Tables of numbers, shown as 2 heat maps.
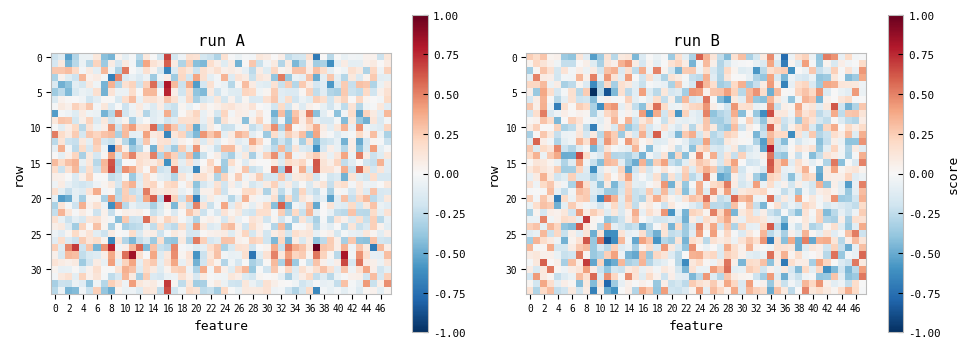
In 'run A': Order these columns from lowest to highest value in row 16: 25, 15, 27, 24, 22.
24, 15, 25, 22, 27
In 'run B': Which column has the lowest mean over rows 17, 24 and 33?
9
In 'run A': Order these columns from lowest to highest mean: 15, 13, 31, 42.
15, 42, 31, 13
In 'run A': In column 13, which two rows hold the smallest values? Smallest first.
27, 8
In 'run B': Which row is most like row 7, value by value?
20
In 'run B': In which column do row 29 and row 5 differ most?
36
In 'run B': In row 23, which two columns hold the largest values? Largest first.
8, 2
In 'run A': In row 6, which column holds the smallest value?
20
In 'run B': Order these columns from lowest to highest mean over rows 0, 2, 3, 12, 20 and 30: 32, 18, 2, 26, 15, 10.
10, 32, 15, 26, 18, 2
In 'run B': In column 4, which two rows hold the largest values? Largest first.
13, 14
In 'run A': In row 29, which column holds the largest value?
41
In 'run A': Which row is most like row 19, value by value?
23
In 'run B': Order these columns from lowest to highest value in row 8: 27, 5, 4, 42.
27, 42, 4, 5
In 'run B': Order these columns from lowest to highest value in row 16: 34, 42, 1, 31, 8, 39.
8, 31, 42, 1, 39, 34
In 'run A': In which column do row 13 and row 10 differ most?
8
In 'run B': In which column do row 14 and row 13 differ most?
7
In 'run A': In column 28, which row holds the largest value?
12
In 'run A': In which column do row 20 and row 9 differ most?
16
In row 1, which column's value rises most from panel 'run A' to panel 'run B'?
39
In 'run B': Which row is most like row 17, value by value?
6
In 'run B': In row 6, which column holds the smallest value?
28
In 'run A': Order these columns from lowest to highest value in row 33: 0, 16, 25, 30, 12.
0, 12, 25, 30, 16
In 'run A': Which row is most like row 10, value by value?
14
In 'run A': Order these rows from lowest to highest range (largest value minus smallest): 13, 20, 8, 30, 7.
7, 30, 8, 13, 20
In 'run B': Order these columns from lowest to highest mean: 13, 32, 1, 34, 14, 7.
32, 13, 14, 1, 7, 34
